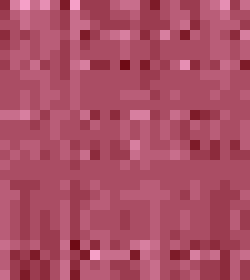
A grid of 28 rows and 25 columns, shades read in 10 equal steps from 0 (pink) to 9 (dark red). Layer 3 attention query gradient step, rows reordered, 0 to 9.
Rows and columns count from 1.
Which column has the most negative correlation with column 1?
8
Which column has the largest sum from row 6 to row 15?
20
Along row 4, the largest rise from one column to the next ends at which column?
9
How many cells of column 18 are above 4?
19
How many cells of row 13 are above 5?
3
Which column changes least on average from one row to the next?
6
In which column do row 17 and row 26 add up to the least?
10
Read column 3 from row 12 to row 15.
2 5 5 4
